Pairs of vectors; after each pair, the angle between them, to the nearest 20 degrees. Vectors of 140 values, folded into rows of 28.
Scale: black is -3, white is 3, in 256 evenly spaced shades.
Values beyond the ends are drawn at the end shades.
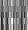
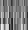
160 degrees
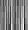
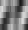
80 degrees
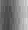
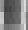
60 degrees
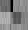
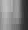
100 degrees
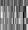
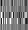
80 degrees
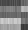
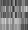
40 degrees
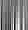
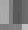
100 degrees
